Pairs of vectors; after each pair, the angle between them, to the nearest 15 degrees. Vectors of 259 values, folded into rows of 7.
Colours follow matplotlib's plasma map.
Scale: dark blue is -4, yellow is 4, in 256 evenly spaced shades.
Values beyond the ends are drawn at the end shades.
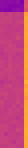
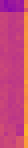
15 degrees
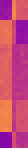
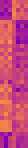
30 degrees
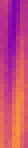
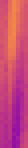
165 degrees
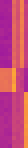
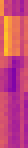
120 degrees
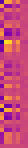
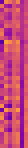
45 degrees
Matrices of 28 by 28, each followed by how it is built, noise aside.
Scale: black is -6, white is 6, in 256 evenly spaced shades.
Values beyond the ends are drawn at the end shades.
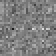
low rank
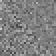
lower triangular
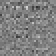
low rank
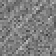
Hankel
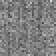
blocks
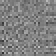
low rank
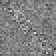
banded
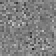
block diagonal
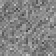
Hankel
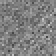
Hankel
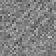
Hankel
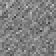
Hankel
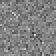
diagonal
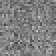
blocks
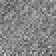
Hankel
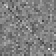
diagonal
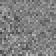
lower triangular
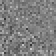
lower triangular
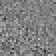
lower triangular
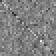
diagonal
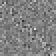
banded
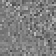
upper triangular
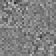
block diagonal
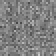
blocks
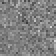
upper triangular
